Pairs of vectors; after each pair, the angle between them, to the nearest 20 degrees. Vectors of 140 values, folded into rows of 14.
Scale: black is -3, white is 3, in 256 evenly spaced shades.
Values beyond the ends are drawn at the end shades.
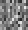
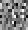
100 degrees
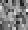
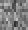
80 degrees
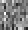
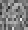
120 degrees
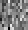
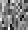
160 degrees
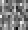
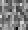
20 degrees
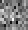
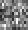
140 degrees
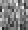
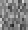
60 degrees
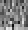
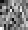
80 degrees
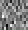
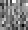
100 degrees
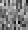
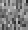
20 degrees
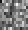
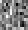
140 degrees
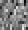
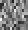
60 degrees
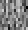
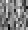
20 degrees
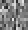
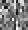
20 degrees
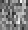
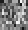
20 degrees
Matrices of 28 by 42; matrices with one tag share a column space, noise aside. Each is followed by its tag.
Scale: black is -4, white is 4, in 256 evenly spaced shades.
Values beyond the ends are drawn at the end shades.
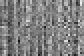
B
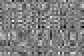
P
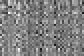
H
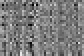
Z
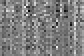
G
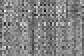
G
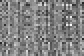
Z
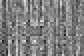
B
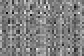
H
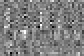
P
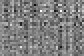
G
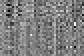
G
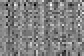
Z
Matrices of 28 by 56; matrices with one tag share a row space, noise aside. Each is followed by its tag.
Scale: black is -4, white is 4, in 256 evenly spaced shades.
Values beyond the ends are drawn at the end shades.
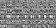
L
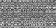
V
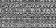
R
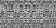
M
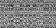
M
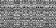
M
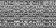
M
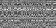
V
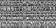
R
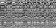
L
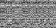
L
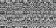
L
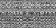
R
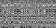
V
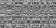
L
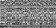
L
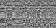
L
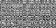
R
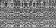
M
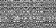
M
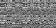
L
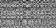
R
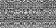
M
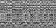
L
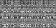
V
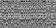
V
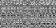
R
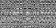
R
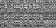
M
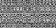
R
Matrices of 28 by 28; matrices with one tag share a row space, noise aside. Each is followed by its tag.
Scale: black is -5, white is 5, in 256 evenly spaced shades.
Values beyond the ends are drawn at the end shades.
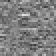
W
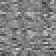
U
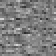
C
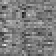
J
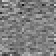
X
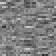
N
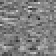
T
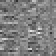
T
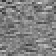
N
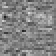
J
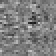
T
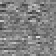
T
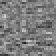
J
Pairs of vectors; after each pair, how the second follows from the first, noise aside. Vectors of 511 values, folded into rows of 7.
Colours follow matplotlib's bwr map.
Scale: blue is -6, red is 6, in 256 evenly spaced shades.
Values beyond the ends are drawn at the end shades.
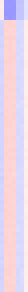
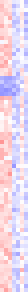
wrapped around.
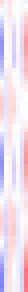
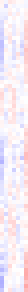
shrunk.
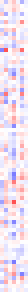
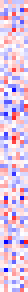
reversed, negated, scaled up.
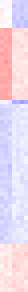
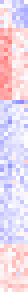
copied.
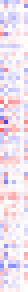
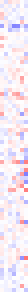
reversed, partly zeroed.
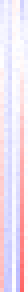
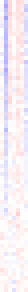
reversed, negated, shrunk.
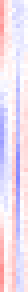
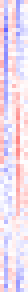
wrapped around.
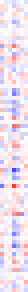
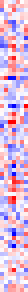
reversed, negated, scaled up.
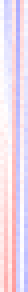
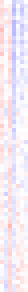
reversed, negated, shrunk.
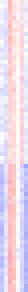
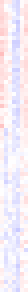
reversed, negated, shrunk.
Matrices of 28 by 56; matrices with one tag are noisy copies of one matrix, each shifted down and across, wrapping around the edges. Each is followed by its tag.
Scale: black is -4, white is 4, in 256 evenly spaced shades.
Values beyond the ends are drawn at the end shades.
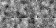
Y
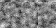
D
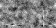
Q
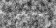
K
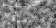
D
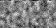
Y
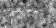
K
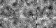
K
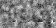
Y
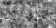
Q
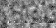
Y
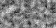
D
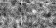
Q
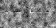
Y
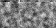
Y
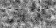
Q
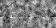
Y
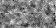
Q
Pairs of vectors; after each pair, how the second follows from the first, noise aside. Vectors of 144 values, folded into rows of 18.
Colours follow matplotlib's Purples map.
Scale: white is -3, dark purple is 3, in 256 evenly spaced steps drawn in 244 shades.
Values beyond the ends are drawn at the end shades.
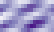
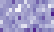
reversed, negated, partly zeroed.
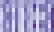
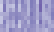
reversed, negated, shrunk.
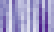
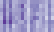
wrapped around, shrunk.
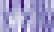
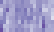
wrapped around, shrunk.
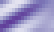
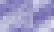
wrapped around, shrunk.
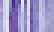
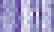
wrapped around, negated.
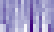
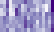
wrapped around.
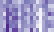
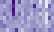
reversed, negated, partly zeroed.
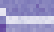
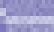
shrunk.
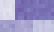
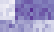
copied.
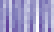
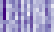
wrapped around, negated.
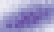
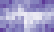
wrapped around.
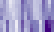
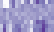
reversed, negated, partly zeroed.
